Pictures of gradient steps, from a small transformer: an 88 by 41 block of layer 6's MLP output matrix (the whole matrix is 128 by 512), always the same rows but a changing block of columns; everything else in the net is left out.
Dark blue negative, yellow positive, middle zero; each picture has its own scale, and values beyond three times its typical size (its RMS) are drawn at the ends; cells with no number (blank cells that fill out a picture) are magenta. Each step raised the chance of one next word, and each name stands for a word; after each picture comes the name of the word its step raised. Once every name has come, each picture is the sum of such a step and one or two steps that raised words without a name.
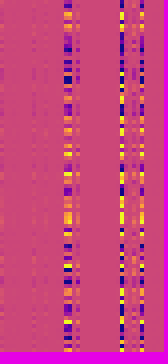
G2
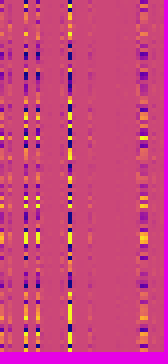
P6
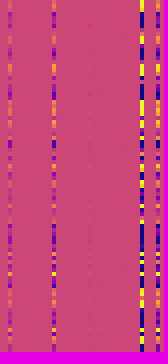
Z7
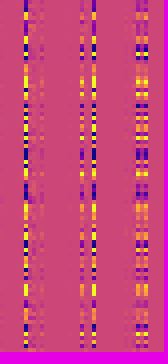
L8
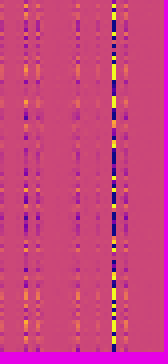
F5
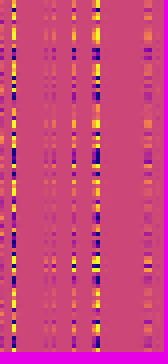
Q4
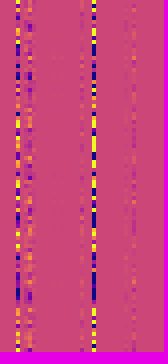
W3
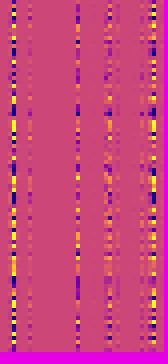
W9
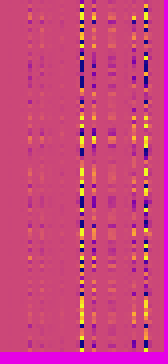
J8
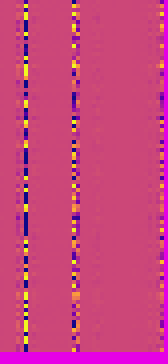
F5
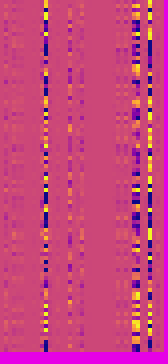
F5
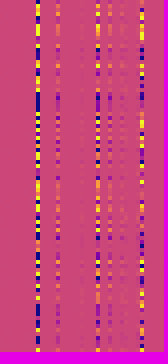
Q4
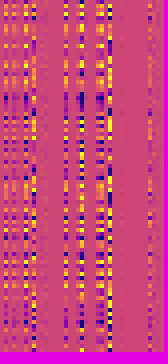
W9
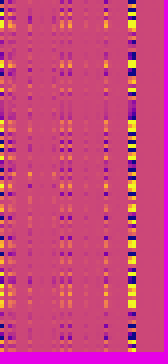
W9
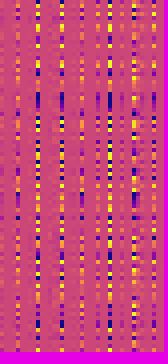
W9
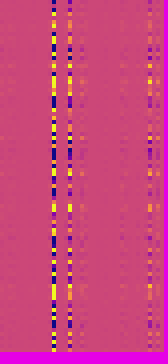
L8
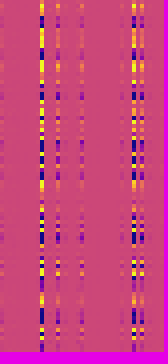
Z7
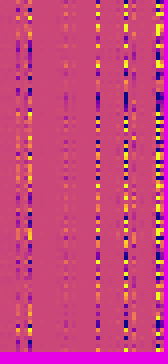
P6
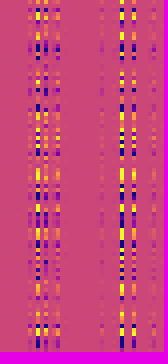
L8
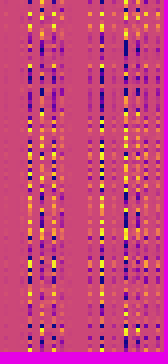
G2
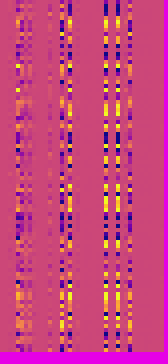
F5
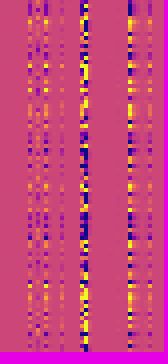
F5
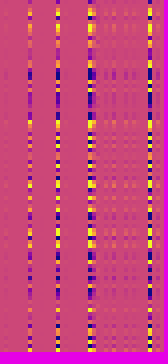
W3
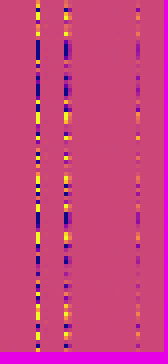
P6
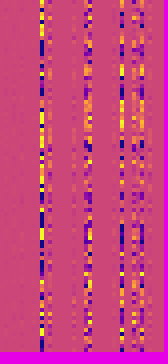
Z7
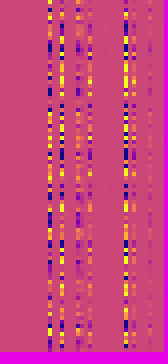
L8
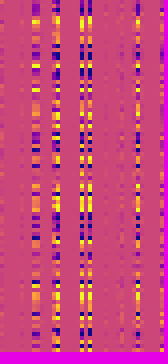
P6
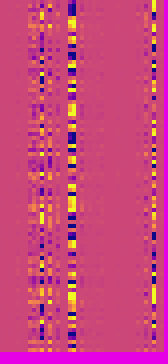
G2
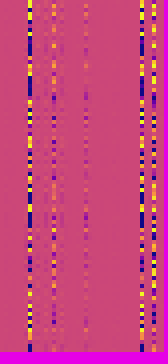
F5
